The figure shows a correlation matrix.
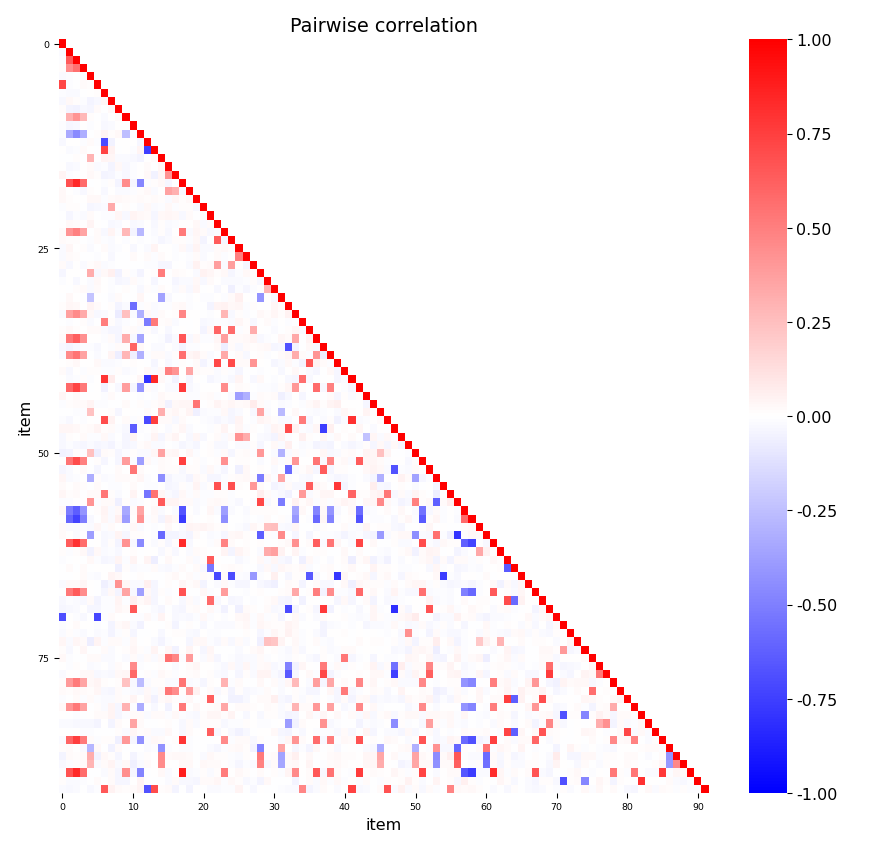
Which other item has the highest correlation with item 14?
56
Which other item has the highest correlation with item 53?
60
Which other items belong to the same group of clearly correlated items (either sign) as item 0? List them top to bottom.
5, 70
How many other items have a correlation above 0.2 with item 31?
3
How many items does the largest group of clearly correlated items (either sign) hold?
20
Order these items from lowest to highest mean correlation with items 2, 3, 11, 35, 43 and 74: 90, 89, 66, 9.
90, 66, 9, 89
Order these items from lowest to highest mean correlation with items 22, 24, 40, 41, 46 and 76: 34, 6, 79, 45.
45, 79, 34, 6
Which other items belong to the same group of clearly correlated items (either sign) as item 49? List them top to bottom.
72
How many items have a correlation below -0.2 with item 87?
4
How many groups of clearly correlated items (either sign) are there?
15
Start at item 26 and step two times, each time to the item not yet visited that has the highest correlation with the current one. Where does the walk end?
48
